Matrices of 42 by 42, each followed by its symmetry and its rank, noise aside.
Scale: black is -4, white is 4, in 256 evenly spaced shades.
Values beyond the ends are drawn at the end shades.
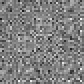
symmetric, rank six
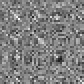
symmetric, rank six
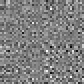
antisymmetric, rank six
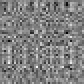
no symmetry, rank four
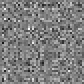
no symmetry, rank six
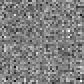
no symmetry, rank eight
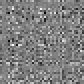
antisymmetric, rank six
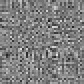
antisymmetric, rank six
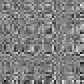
antisymmetric, rank four
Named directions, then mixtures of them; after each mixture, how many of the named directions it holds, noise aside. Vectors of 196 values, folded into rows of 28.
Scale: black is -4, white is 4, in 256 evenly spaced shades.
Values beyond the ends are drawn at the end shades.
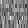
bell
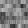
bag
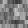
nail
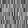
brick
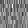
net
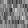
three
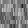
two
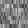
four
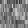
two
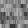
one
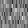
three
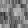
two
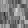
three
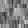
three
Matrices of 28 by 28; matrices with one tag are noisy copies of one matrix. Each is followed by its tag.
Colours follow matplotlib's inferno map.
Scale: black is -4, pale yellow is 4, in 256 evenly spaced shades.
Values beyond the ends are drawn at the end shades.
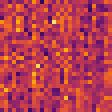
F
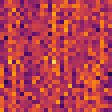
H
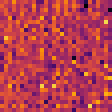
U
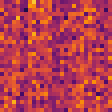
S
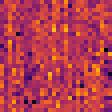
H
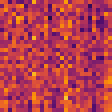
F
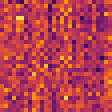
F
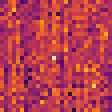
H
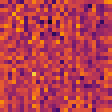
F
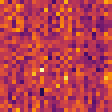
F
